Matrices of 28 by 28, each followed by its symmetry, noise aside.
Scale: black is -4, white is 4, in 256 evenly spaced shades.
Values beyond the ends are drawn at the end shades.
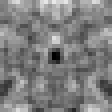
mirrored left to right.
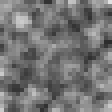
symmetric.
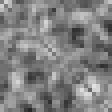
symmetric.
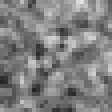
antisymmetric.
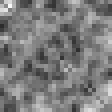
symmetric.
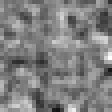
antisymmetric.
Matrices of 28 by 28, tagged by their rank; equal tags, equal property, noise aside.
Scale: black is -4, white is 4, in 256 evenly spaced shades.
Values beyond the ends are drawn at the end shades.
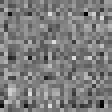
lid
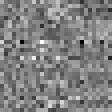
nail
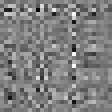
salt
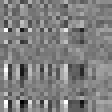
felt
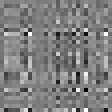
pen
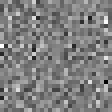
lid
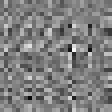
pen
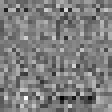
nail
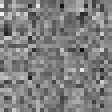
salt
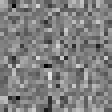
lid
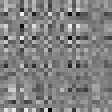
pen
